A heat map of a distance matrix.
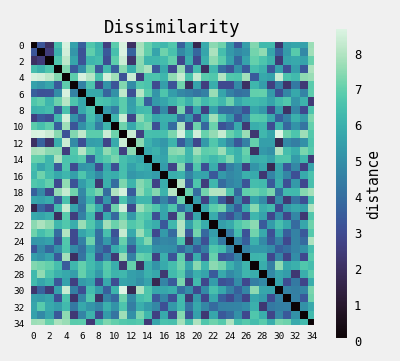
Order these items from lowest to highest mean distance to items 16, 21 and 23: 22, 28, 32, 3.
3, 32, 28, 22
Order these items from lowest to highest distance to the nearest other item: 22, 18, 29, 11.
29, 11, 18, 22
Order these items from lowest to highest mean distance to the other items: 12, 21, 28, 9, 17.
21, 12, 17, 9, 28
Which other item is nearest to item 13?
27
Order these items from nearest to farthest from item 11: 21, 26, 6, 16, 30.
16, 21, 26, 6, 30
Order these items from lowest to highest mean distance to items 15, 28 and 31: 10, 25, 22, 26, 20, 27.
26, 10, 25, 22, 27, 20
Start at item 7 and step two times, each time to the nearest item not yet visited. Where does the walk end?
14
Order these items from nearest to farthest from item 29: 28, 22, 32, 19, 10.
19, 10, 32, 28, 22
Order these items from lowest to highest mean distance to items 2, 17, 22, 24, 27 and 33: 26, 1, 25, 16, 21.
21, 26, 25, 16, 1
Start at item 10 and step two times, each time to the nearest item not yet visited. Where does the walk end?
5
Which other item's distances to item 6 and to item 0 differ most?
20
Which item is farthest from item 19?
18
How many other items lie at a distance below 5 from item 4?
3
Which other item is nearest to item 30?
12
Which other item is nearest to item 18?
2
